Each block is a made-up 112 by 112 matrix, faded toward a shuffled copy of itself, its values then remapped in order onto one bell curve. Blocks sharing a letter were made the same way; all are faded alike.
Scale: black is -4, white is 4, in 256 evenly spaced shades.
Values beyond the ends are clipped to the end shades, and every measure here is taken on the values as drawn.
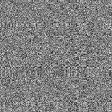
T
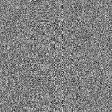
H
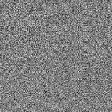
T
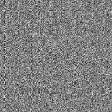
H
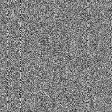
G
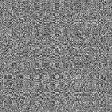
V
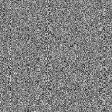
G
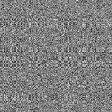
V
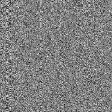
G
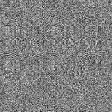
T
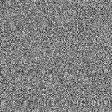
T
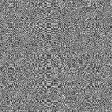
V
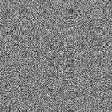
T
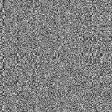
H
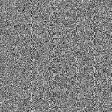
G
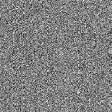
G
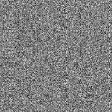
G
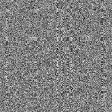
G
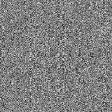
G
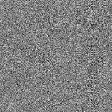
H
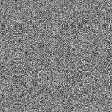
T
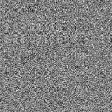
T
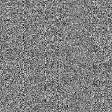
G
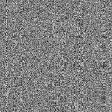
G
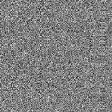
H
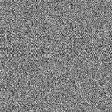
T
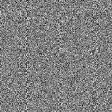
H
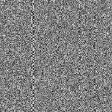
G
